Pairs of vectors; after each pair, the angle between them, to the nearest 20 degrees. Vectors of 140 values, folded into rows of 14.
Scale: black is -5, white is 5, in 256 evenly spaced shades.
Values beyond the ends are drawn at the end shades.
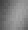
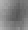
160 degrees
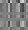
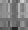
60 degrees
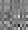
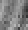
120 degrees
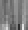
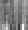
20 degrees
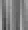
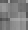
100 degrees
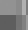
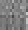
60 degrees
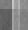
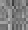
120 degrees
